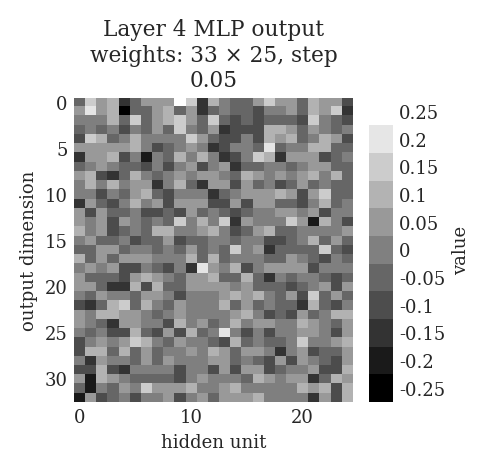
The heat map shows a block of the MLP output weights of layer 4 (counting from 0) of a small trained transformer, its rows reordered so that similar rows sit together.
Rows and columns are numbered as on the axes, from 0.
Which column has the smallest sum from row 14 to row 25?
17
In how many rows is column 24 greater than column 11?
13
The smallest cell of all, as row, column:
1, 4
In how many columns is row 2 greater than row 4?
9
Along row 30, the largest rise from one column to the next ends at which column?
2
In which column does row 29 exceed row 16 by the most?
24
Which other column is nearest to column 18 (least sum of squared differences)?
19
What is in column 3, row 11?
-0.1
